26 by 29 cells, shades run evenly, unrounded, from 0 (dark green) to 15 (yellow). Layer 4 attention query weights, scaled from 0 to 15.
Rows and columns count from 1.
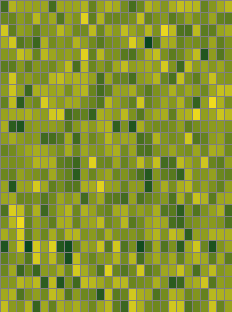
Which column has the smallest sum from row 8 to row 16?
19
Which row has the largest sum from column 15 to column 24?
6
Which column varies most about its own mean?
23
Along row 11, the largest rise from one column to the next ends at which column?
18
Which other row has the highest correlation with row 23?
9
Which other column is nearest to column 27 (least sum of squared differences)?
14
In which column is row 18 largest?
2
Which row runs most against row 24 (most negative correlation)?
26
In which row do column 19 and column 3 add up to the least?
4
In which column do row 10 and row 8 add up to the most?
28
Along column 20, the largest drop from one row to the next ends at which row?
25
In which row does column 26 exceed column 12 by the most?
10
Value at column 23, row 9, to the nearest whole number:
11
